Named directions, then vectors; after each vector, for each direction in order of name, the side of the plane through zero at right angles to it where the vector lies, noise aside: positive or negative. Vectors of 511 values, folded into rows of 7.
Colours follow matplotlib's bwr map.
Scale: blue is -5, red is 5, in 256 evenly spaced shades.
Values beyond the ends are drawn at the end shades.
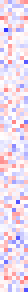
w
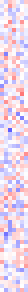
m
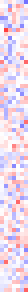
negative, negative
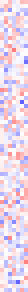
positive, positive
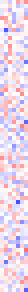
positive, positive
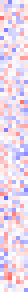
negative, positive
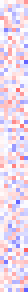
positive, positive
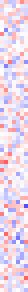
negative, positive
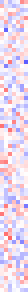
negative, positive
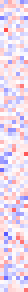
positive, negative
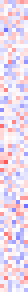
negative, positive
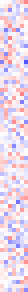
positive, positive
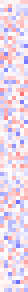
positive, positive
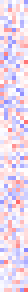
negative, negative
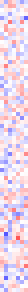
positive, negative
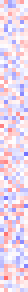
negative, positive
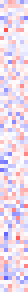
positive, negative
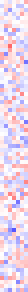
positive, positive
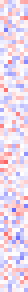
negative, positive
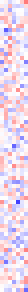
positive, positive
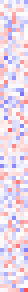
negative, negative
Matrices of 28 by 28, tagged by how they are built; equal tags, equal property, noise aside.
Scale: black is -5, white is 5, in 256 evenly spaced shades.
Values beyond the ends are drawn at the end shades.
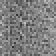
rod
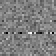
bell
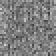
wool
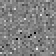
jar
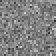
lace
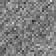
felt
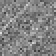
felt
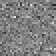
bell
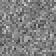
lace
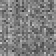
wool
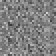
rod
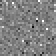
jar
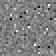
jar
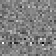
bell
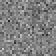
lace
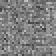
wool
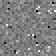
jar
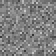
felt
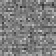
wool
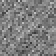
felt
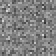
rod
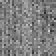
wool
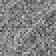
felt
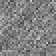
felt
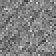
felt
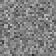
wool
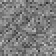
felt
